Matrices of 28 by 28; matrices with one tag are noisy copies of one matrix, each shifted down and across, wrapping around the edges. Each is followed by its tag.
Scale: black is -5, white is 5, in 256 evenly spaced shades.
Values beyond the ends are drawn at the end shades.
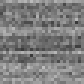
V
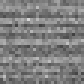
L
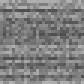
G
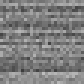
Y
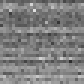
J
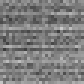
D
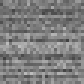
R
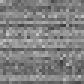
J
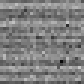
L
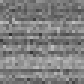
G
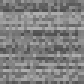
Y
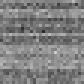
V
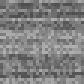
V
